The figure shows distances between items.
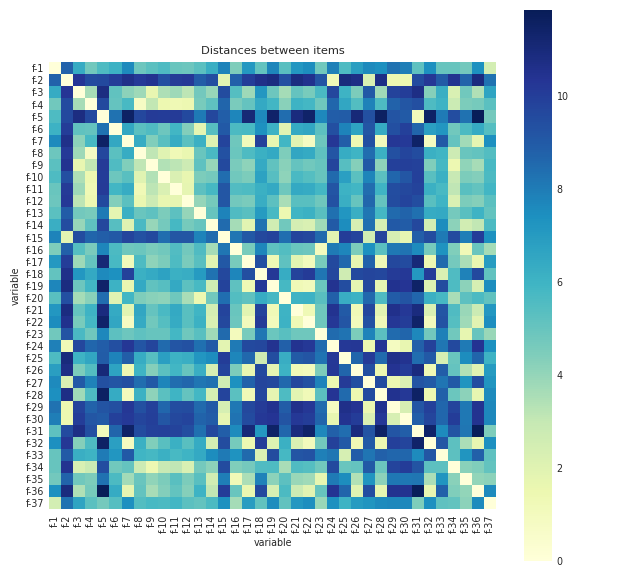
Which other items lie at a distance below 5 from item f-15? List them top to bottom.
f-2, f-24, f-27, f-29, f-30
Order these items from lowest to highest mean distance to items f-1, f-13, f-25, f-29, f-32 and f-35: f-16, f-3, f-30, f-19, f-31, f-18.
f-16, f-3, f-19, f-18, f-30, f-31
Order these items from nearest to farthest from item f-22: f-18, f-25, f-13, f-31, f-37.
f-13, f-37, f-25, f-18, f-31
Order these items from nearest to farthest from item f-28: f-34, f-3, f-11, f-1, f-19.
f-19, f-3, f-34, f-11, f-1
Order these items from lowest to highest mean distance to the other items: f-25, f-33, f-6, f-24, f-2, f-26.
f-26, f-6, f-33, f-25, f-24, f-2
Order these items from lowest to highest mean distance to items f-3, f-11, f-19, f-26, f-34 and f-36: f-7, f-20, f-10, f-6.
f-7, f-10, f-20, f-6
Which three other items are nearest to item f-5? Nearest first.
f-31, f-37, f-1
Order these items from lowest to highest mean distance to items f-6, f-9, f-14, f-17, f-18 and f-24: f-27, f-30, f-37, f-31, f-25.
f-37, f-25, f-27, f-30, f-31
